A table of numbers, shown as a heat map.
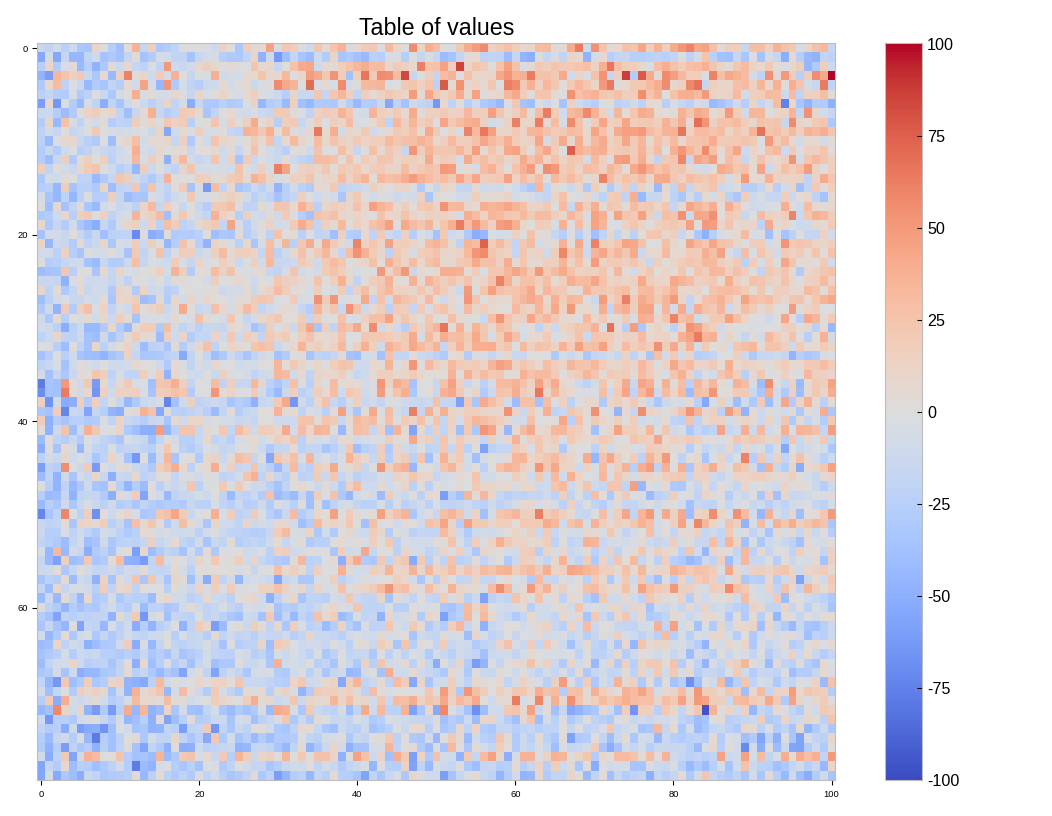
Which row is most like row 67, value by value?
33
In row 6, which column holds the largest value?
93
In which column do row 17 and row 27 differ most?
35
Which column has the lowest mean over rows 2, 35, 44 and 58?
12
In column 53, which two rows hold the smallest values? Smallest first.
38, 76
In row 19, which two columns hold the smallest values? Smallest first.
7, 6
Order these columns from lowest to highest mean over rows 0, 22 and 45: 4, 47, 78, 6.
4, 6, 47, 78
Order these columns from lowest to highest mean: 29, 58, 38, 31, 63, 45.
29, 31, 38, 45, 58, 63
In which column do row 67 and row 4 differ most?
51
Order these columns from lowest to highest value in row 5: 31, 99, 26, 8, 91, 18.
31, 8, 18, 26, 91, 99
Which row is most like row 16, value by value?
47
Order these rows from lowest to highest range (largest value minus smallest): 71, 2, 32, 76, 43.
43, 32, 76, 2, 71
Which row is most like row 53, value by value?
52
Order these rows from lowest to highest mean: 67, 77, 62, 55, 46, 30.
77, 67, 62, 55, 46, 30
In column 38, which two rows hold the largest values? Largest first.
4, 39
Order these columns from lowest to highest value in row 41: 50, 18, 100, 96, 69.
69, 50, 18, 96, 100
